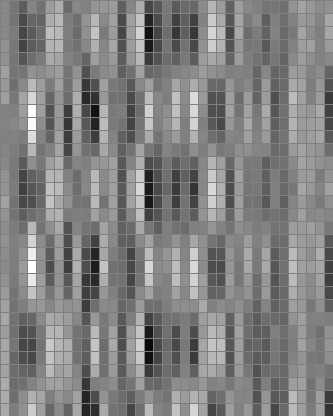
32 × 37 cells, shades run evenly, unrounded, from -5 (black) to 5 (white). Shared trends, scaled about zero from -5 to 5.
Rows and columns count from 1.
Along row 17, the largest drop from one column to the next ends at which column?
17
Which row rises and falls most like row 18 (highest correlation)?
12
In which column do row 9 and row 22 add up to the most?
4
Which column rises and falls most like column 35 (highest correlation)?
29
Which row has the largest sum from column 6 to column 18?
15
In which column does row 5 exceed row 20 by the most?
11
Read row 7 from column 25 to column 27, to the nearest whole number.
-1 1 0
